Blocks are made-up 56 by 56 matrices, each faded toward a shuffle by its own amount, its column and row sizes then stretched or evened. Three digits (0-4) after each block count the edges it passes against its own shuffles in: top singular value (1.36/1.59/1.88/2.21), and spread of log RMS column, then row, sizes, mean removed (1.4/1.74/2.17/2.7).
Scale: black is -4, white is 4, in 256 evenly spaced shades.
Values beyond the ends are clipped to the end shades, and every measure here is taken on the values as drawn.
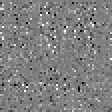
0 2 2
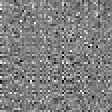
4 3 1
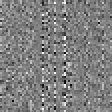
4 4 0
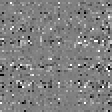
2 3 4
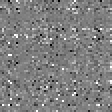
1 2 3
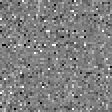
0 1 2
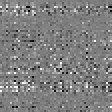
4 2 4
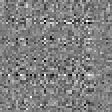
4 3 3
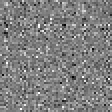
2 2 1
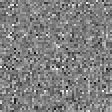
1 1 2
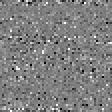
0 0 3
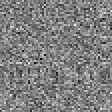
3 1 0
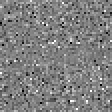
0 0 1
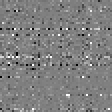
2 2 4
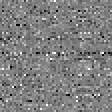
3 0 3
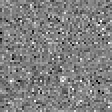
1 0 2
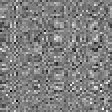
4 2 1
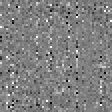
0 3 1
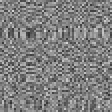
4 0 2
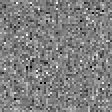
0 2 0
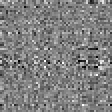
3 1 4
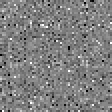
0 2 0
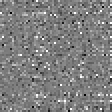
2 1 2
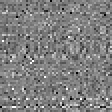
4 0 2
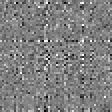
4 3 3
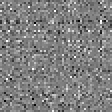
3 1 2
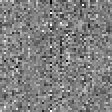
2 3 0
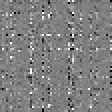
1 4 2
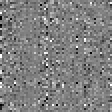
0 4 1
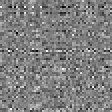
4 2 4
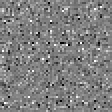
1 1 2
